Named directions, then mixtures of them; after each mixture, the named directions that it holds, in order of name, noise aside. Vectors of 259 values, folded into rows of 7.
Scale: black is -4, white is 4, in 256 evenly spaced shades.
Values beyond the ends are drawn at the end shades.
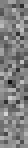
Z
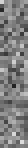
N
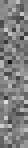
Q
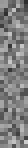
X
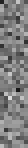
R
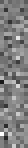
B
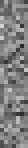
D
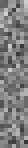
X.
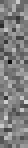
Q, R.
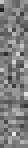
N.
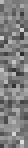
D, N.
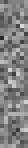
D, N.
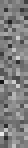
B.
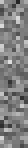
Q, R, Z.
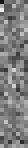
N, R.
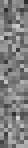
B, D, X.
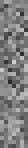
D, N, R.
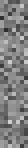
Q, Z.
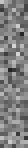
D, N, X.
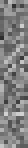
D, Z.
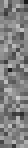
D, X.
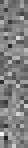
B, Q.
